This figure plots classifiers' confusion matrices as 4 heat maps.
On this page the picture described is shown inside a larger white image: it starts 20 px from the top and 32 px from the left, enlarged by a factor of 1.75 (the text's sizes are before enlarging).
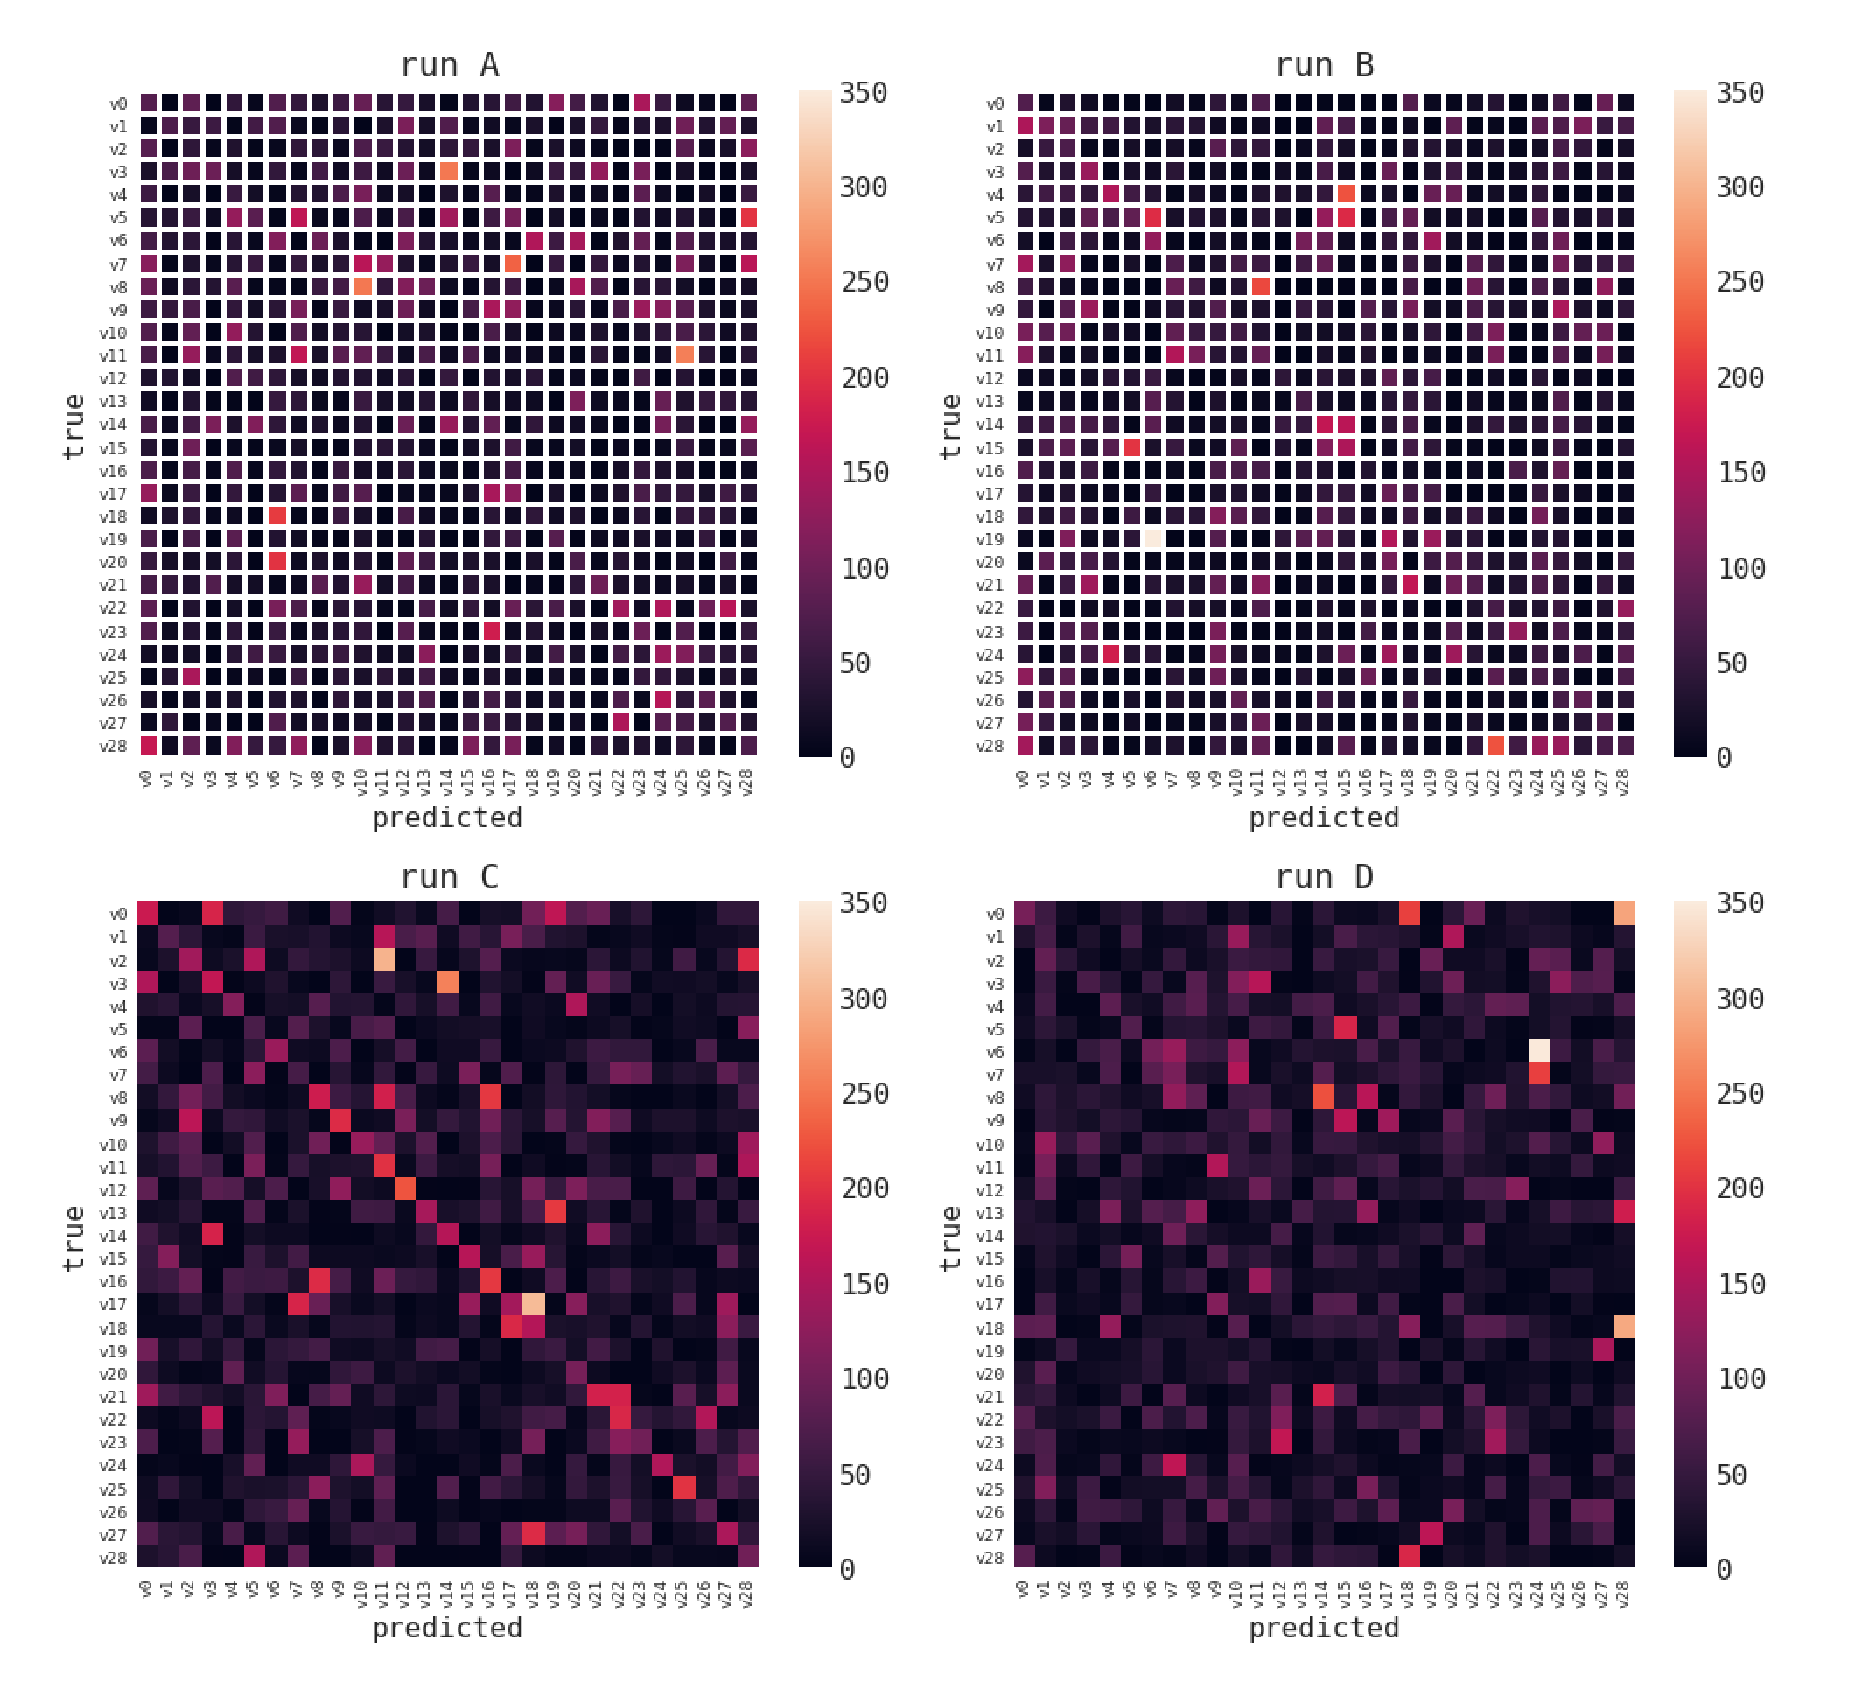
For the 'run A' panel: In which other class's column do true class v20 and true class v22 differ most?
v24
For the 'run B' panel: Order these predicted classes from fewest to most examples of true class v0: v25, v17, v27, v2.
v17, v2, v25, v27
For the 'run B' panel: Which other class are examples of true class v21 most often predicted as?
v18
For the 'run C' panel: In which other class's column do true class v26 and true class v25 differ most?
v8
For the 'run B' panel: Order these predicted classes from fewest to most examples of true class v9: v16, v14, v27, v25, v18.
v27, v14, v16, v18, v25
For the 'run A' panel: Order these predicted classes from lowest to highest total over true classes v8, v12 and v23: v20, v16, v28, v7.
v7, v28, v20, v16
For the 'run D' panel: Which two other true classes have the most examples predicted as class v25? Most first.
v3, v2
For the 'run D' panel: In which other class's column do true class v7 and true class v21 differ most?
v24
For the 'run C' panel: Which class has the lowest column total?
v24
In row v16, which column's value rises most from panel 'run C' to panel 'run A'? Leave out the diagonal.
v17
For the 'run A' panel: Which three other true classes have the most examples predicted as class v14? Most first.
v3, v5, v1
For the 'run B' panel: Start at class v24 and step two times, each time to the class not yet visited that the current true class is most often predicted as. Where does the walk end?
v15
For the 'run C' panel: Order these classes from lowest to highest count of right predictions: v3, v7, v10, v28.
v7, v28, v10, v3
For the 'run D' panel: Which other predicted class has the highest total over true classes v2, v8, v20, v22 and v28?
v14
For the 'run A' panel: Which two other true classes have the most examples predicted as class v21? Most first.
v3, v8
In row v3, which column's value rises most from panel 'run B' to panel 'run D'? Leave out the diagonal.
v11
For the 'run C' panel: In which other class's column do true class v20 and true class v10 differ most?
v28
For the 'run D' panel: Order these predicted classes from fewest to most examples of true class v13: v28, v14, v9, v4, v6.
v9, v14, v6, v4, v28
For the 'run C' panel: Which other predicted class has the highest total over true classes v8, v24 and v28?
v11
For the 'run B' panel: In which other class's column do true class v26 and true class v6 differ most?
v19
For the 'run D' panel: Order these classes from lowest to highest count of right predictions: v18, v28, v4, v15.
v28, v15, v4, v18
